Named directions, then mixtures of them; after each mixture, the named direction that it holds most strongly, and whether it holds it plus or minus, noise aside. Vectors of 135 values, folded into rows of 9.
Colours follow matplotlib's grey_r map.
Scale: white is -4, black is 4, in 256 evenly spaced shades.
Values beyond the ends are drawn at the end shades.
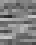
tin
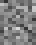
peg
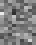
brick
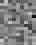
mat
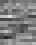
tin, minus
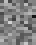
mat, plus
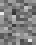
brick, plus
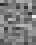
mat, minus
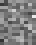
mat, minus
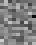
mat, plus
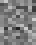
peg, minus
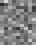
peg, minus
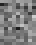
peg, minus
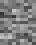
brick, minus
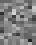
brick, minus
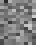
mat, minus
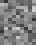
peg, plus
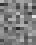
mat, minus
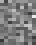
mat, minus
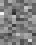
brick, plus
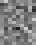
peg, minus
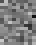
mat, plus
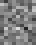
peg, plus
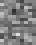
brick, plus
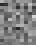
peg, minus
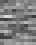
tin, minus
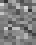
peg, plus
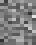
mat, minus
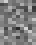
peg, minus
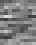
tin, minus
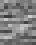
tin, plus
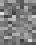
brick, plus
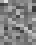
peg, minus
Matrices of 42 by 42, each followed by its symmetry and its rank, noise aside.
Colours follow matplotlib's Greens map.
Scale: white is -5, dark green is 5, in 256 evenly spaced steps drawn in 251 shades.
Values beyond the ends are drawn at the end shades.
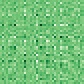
antisymmetric, rank two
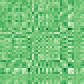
symmetric, rank three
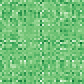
no symmetry, rank three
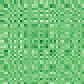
symmetric, rank two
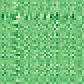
no symmetry, rank three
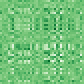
no symmetry, rank two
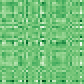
antisymmetric, rank two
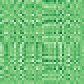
antisymmetric, rank two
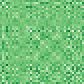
symmetric, rank three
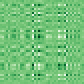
no symmetry, rank one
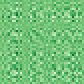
antisymmetric, rank two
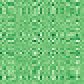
antisymmetric, rank two
